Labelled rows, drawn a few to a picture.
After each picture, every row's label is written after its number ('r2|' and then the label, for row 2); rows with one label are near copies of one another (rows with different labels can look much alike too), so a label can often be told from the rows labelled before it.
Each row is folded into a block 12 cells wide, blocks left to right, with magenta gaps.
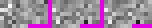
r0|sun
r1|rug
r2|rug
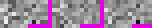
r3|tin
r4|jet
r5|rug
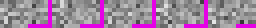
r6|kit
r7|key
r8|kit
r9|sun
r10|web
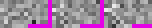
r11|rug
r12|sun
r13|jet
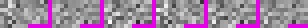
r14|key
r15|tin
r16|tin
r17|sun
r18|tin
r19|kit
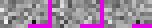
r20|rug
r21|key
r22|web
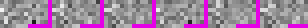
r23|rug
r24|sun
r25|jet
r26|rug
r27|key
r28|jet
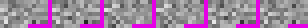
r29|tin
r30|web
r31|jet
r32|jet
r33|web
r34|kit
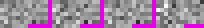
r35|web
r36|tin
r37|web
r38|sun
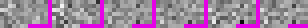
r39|jet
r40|sun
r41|kit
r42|web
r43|rug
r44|kit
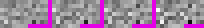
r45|web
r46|rug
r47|kit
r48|rug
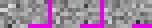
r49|jet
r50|kit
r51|web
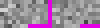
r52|jet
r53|web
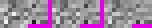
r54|tin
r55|kit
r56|tin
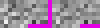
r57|tin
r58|tin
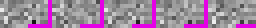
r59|rug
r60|sun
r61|rug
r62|web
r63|tin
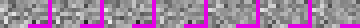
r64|tin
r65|kit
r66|web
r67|tin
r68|jet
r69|jet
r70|sun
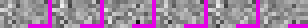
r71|sun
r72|key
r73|rug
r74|sun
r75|key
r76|tin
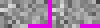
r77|jet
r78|sun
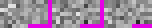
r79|jet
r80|kit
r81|web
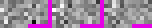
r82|rug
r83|sun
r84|key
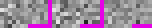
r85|jet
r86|tin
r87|kit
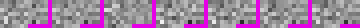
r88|kit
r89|web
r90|jet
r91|web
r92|web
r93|tin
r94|web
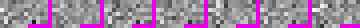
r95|rug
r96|jet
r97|tin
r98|web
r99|key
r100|kit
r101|jet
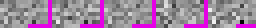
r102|kit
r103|web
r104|kit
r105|key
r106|rug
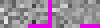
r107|kit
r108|jet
